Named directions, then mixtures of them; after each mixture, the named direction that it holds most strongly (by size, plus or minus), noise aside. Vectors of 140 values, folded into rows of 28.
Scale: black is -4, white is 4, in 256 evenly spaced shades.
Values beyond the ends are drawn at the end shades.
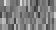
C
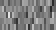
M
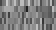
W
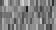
W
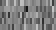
W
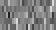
M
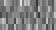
C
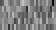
M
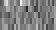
C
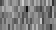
W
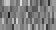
C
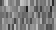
W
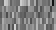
C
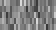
C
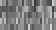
W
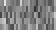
C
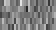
C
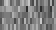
W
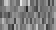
C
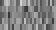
W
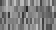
W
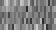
W
